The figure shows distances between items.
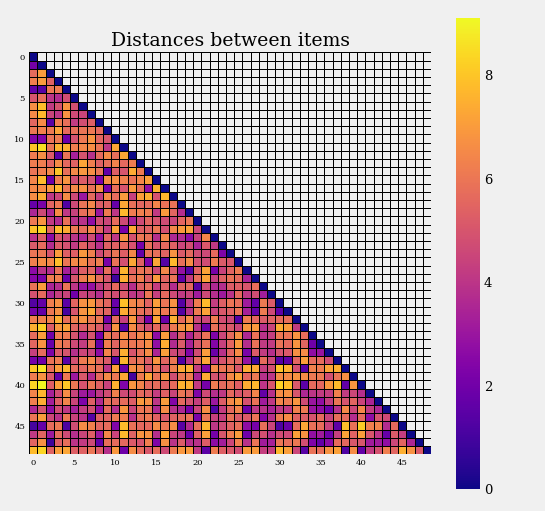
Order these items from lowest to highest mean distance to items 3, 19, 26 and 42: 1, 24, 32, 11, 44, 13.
44, 1, 24, 13, 32, 11
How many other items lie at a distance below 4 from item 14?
4
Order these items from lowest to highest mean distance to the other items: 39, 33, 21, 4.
4, 33, 39, 21
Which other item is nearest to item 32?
25
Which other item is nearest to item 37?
27
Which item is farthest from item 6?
1
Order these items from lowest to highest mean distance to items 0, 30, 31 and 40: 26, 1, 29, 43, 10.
10, 1, 26, 43, 29
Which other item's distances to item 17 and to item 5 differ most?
29
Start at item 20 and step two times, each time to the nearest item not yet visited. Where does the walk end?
41
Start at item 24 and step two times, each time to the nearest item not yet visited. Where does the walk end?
23
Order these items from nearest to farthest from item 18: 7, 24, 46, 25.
46, 24, 25, 7
